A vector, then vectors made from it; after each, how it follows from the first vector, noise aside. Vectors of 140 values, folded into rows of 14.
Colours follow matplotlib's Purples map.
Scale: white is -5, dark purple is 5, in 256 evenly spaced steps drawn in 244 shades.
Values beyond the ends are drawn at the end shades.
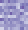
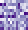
negated, scaled up.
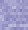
wrapped around, shrunk.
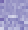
partly zeroed.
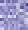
copied.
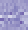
partly zeroed.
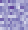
copied.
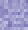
reversed, negated, shrunk.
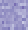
wrapped around, shrunk.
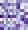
negated, scaled up.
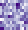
negated, scaled up.
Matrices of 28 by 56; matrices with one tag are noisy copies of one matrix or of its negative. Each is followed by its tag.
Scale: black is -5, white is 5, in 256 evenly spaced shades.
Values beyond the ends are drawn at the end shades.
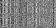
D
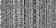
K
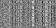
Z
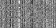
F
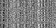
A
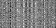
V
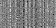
V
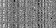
A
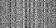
V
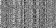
K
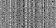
V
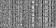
Z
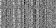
K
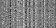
V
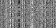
F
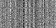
V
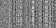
Z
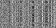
Z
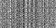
V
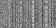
Z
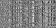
Z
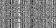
F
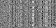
Z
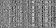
Z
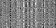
V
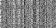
K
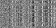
Z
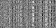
Z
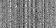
V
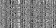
F
